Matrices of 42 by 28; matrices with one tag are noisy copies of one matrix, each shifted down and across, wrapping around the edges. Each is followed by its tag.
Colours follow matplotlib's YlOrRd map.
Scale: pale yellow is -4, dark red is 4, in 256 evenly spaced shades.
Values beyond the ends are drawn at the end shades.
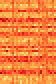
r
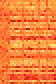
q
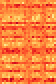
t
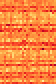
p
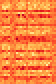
t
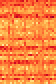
r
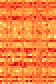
r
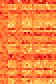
t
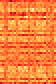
p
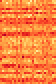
r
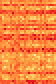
r
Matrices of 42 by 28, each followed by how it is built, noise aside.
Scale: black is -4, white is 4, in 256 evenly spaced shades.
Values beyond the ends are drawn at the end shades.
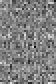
low rank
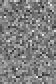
repeating columns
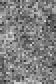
smooth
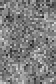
smooth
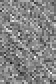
Toeplitz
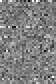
uneven rows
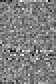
uneven rows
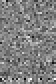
uneven rows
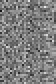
repeating rows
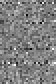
uneven rows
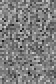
repeating columns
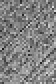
Hankel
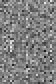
uneven columns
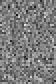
repeating columns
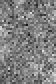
smooth
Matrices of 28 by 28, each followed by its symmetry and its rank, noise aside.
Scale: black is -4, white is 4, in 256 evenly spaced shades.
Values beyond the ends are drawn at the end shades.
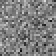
symmetric, rank six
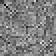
symmetric, rank eight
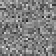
no symmetry, rank eight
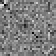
symmetric, rank eight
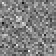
symmetric, rank eight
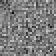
symmetric, rank eight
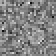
symmetric, rank eight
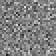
no symmetry, rank seven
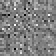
antisymmetric, rank six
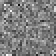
symmetric, rank six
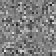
antisymmetric, rank eight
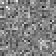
symmetric, rank six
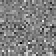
antisymmetric, rank eight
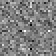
antisymmetric, rank six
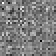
symmetric, rank six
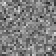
symmetric, rank eight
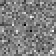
symmetric, rank eight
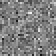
no symmetry, rank seven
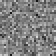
no symmetry, rank eight
